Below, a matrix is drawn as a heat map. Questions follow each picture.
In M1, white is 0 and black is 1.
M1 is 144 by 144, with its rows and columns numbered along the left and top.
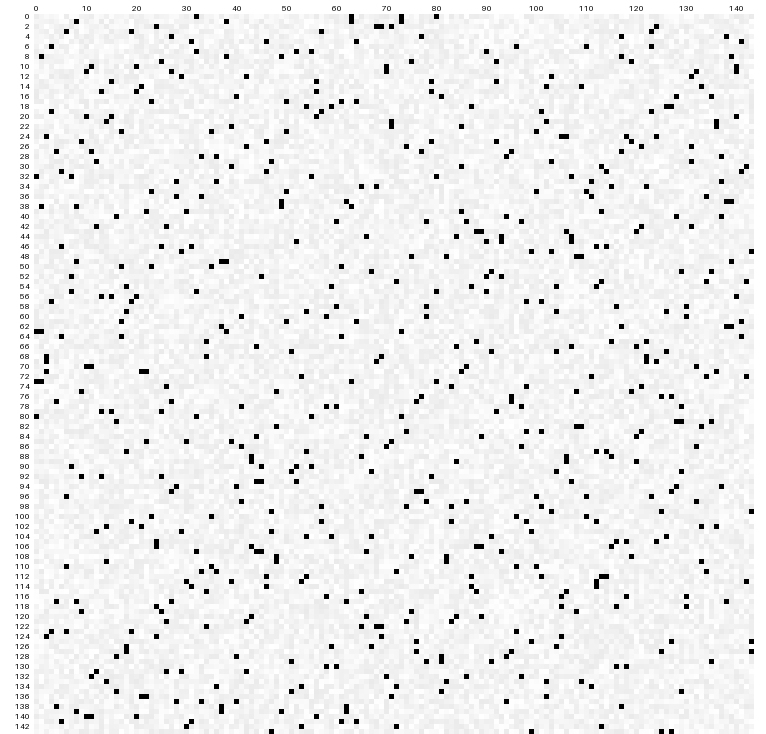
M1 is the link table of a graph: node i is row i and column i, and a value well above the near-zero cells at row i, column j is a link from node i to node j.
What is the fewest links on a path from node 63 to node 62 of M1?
4
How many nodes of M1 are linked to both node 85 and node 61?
0
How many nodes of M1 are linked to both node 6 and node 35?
1
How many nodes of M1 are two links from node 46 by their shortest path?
10
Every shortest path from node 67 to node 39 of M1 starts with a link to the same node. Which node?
node 104
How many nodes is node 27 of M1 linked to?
5
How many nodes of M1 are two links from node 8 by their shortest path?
7
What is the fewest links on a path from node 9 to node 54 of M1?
4
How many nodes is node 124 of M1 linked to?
4
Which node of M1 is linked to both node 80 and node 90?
node 55
